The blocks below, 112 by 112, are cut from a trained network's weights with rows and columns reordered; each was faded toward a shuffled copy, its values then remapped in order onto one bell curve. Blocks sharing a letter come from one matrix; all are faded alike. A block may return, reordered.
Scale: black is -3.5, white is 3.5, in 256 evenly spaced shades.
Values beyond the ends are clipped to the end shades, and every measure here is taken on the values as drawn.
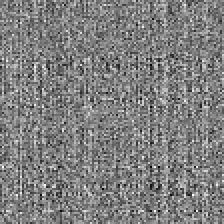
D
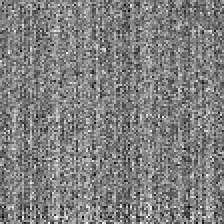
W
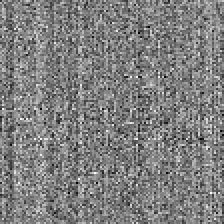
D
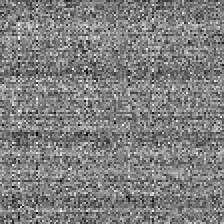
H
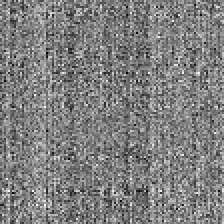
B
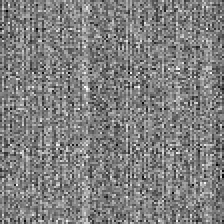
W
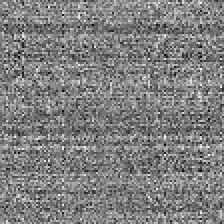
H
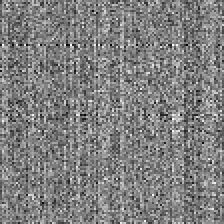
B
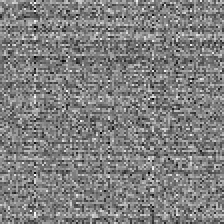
H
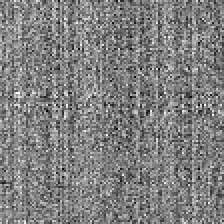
B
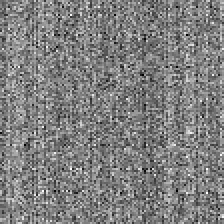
D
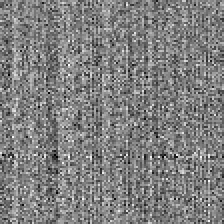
B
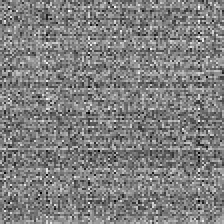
H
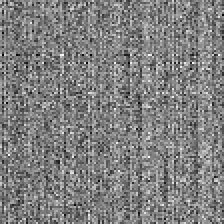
B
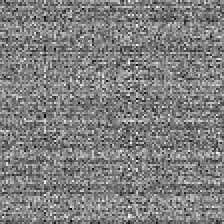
H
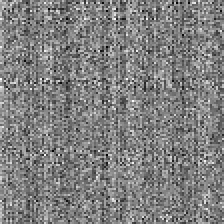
B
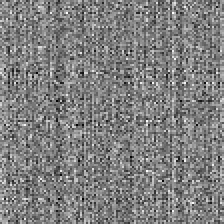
B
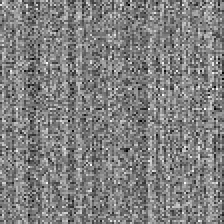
W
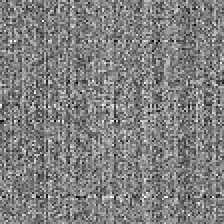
B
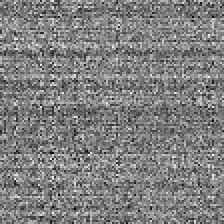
H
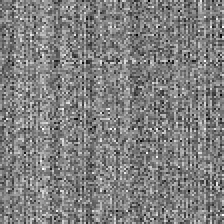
W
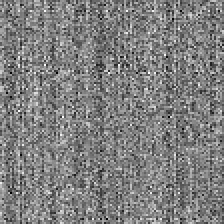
D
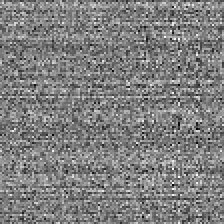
H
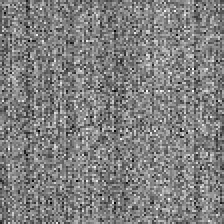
D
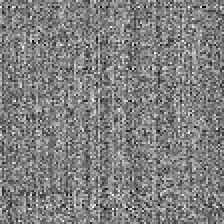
D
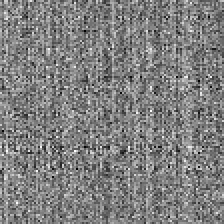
B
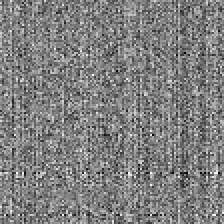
B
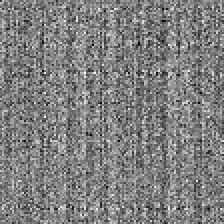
B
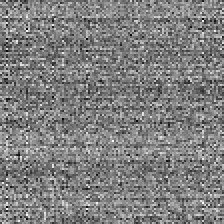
H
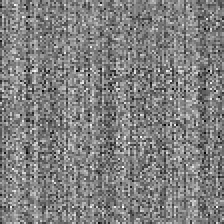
W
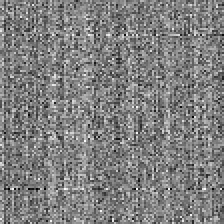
B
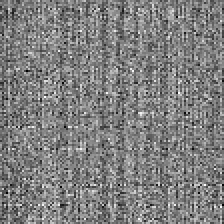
W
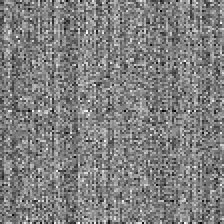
B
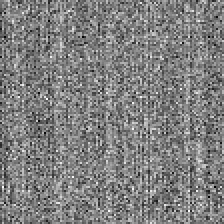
D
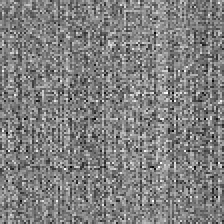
W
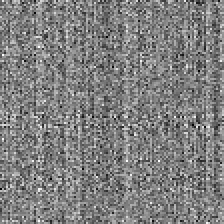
B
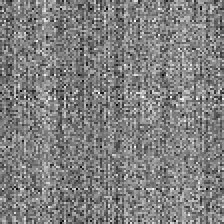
W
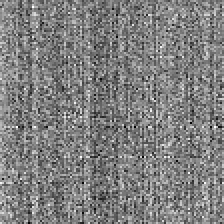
W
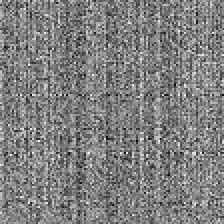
B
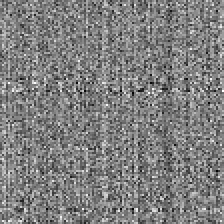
D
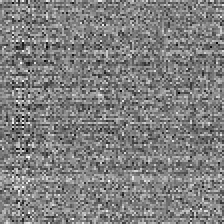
H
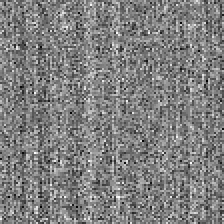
D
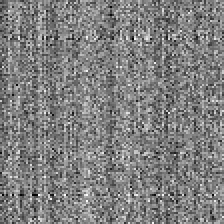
B
